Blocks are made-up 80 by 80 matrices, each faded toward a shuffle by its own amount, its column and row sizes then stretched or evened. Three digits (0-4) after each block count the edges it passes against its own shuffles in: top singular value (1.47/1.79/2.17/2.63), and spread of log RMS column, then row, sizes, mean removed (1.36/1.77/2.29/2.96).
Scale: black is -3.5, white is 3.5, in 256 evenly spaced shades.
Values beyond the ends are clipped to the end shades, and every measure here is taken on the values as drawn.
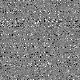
0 1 3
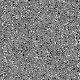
0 2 0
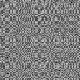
4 1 2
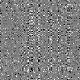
4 3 1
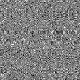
3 0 1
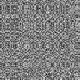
4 0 1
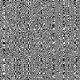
4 4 2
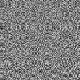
3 1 2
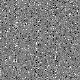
1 3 0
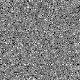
1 0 1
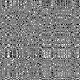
4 1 2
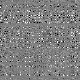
2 3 4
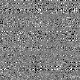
1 2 4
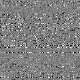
2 0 4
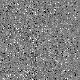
0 2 1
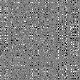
3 4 4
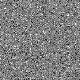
1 2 0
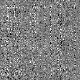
1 4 1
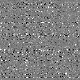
2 1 3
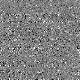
2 1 3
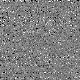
0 1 3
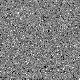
0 0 1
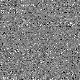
0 0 3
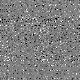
1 1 3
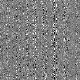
2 4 0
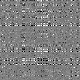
4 2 4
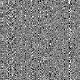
3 4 1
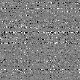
1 1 4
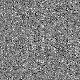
1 0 1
